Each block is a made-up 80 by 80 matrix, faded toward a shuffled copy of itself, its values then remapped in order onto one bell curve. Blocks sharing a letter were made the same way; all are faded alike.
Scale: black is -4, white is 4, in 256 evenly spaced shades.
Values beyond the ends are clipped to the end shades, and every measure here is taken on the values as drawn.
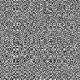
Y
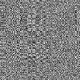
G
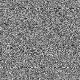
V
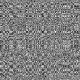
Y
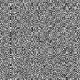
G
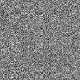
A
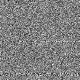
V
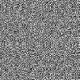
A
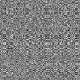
Y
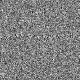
V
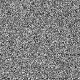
V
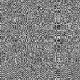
G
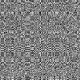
Y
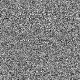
V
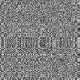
Y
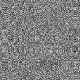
A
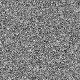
V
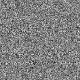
V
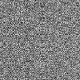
A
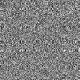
A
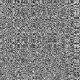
G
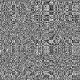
Y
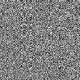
A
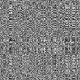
Y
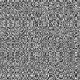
Y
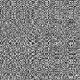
Y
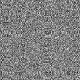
A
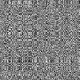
Y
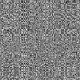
G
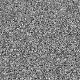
V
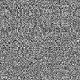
A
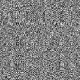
A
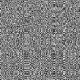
G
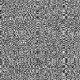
G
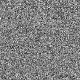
V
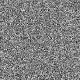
V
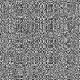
G
